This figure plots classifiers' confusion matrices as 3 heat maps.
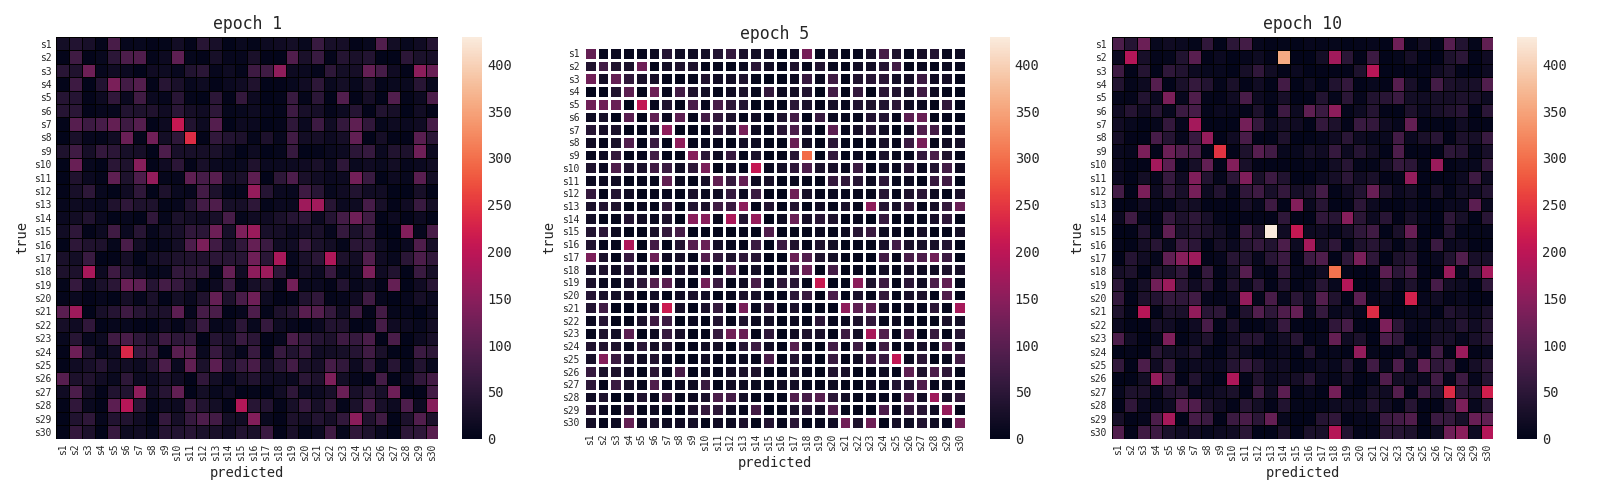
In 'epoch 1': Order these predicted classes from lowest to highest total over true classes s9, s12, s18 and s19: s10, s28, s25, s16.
s28, s10, s25, s16
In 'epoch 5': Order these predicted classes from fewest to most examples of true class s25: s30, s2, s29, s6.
s29, s6, s30, s2
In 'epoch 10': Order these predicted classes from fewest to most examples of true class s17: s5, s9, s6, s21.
s9, s21, s5, s6
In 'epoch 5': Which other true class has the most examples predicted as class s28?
s17
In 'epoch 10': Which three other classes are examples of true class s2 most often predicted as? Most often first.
s14, s18, s7
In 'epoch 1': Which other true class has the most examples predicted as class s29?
s3
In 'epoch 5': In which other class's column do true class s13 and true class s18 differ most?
s23
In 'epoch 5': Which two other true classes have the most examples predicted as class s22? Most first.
s19, s21
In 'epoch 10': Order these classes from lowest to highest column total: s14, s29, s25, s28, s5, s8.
s25, s29, s8, s28, s14, s5
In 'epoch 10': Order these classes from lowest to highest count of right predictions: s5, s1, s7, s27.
s1, s5, s7, s27
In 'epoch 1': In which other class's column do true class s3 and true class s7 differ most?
s10
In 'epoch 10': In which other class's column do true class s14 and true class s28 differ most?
s19
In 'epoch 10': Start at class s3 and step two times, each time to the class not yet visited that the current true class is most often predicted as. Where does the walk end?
s7
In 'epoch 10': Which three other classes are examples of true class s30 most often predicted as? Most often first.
s18, s28, s27
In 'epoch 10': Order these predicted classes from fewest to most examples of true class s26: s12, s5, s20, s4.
s20, s12, s5, s4
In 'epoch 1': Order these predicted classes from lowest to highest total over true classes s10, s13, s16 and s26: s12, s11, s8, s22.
s8, s11, s22, s12
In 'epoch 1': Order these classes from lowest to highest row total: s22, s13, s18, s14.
s22, s14, s13, s18
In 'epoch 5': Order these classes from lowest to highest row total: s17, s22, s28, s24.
s22, s24, s28, s17
